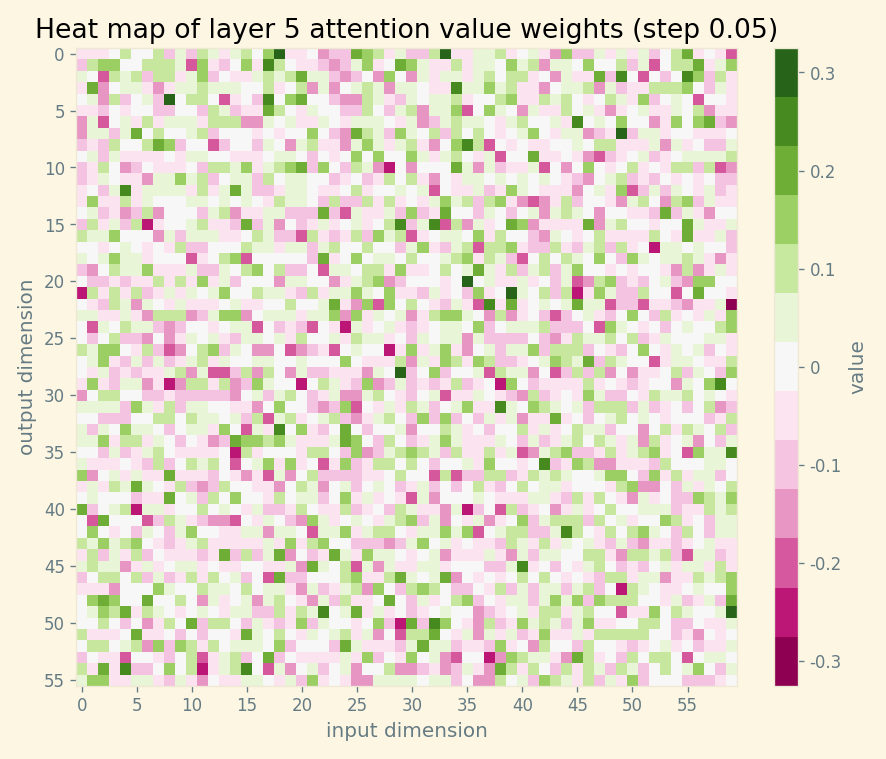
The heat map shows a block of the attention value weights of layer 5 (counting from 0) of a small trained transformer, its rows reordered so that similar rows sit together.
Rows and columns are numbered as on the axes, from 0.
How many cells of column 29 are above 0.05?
12
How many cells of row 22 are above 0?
20
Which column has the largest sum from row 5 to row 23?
34
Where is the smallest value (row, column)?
22, 59
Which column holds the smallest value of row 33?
15
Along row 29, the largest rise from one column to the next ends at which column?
39
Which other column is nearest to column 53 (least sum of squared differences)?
9
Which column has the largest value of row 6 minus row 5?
57
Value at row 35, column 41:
-0.15
